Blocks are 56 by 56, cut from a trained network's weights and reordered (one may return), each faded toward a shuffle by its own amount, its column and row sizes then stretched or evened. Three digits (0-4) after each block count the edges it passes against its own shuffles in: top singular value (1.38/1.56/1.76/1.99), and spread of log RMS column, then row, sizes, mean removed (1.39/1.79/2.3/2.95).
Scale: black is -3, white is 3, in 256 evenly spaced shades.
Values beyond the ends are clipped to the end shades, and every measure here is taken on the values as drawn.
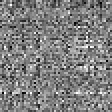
3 2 2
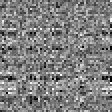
4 3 2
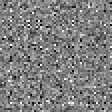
2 2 1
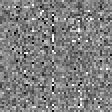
1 2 1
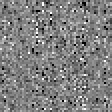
1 3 1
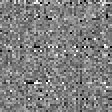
1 1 3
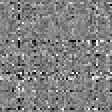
2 2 3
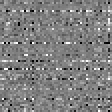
2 1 4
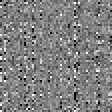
1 4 1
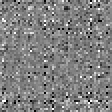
2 3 3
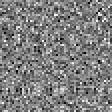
4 0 1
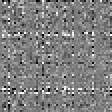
3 4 3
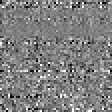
0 2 4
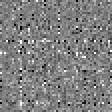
1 3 2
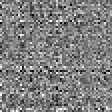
3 3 2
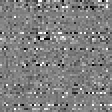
1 1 4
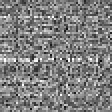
4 1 2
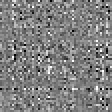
0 4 3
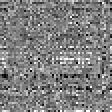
4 3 3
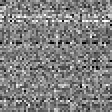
4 0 3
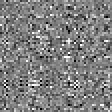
4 2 3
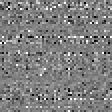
1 2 4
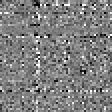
1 3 4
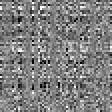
4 4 0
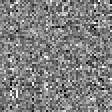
0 3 1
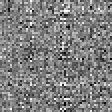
2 3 1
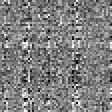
4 4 0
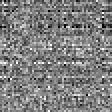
4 2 2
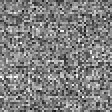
3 0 0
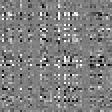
4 4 4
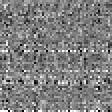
4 3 3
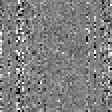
1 4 0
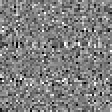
2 1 2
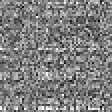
4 2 2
